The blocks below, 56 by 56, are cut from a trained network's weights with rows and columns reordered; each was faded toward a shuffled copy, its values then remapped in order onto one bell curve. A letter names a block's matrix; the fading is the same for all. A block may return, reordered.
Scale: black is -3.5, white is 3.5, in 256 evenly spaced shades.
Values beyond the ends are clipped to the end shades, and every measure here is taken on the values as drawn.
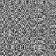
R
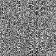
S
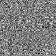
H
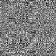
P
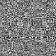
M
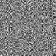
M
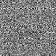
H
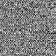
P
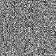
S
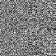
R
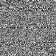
H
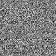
H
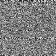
H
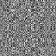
R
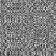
R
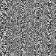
S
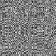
R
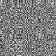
R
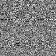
H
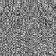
R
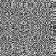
R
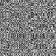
R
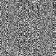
S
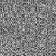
R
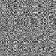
P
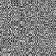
R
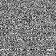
H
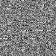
H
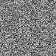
H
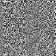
S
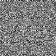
H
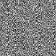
S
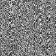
S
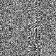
S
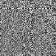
S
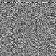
M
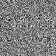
H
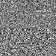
H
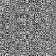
R
